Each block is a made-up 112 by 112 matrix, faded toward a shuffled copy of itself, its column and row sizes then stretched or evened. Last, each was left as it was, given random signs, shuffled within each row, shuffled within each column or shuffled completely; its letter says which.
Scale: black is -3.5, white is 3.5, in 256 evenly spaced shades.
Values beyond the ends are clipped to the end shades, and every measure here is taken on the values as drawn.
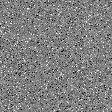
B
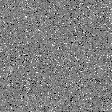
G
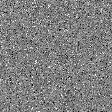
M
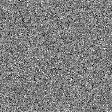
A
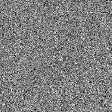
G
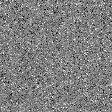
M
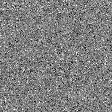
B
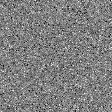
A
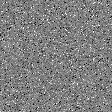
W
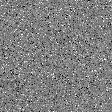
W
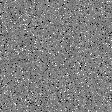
M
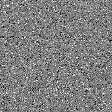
G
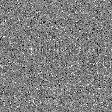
G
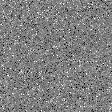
A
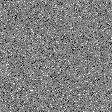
B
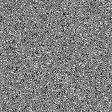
M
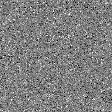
A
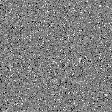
G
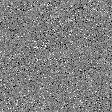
B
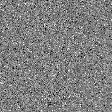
G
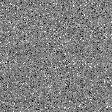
A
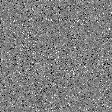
A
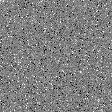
M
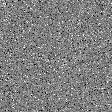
W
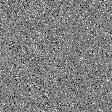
B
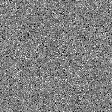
G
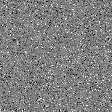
B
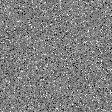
M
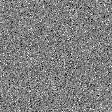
M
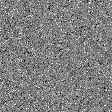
M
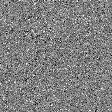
A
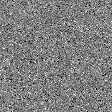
A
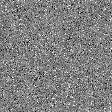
A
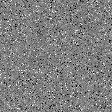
A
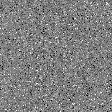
G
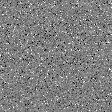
B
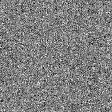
G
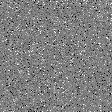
G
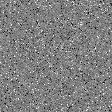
M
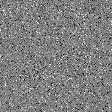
B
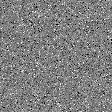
M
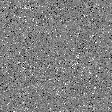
A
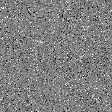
A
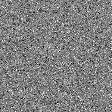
A
